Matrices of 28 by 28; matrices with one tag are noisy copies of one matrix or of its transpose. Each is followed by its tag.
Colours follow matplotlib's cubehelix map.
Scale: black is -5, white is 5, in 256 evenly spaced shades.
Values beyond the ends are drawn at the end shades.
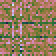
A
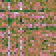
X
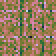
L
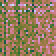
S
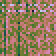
S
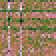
X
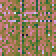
A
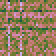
X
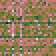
A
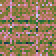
L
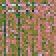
S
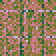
L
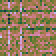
X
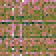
A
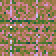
L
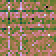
X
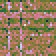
X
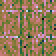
L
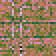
A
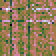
X
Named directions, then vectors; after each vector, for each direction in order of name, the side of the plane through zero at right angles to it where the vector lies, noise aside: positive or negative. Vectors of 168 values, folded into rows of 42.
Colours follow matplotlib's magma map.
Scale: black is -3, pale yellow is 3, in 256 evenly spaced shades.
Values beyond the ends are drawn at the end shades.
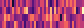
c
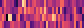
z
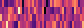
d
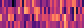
positive, positive, positive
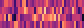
positive, negative, positive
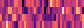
negative, positive, negative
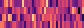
positive, negative, positive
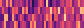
positive, negative, negative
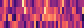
positive, negative, positive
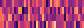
negative, positive, positive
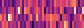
positive, positive, positive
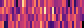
negative, negative, positive
